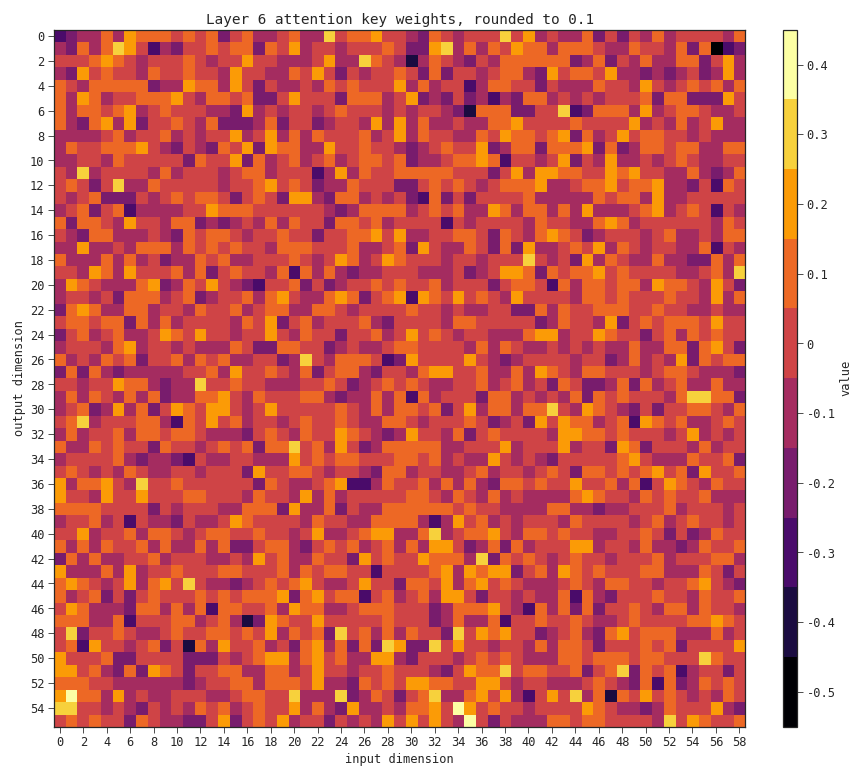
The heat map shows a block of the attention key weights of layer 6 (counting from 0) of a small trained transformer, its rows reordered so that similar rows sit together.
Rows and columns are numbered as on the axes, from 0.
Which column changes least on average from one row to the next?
52
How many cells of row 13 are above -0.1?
36
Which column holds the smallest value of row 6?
35
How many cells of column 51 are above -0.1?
41
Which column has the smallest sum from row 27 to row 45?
26
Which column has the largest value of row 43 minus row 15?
33
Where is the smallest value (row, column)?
1, 56
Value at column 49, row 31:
-0.3
